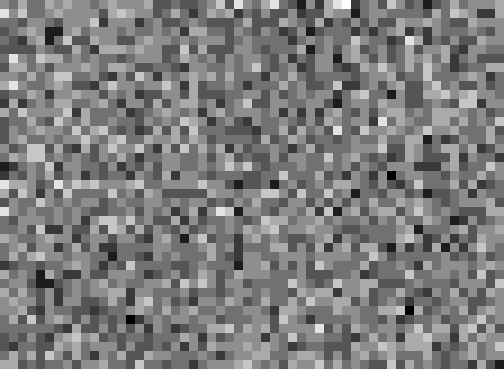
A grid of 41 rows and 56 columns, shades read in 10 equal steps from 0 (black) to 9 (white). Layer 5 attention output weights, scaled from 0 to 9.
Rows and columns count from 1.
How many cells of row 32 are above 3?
43
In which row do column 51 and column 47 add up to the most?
21
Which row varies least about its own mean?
23
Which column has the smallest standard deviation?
18
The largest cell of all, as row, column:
1, 39
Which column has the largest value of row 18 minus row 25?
51
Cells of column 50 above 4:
16
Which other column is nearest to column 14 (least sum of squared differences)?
3
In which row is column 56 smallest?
41
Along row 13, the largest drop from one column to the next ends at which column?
9
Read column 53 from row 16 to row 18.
4 6 5
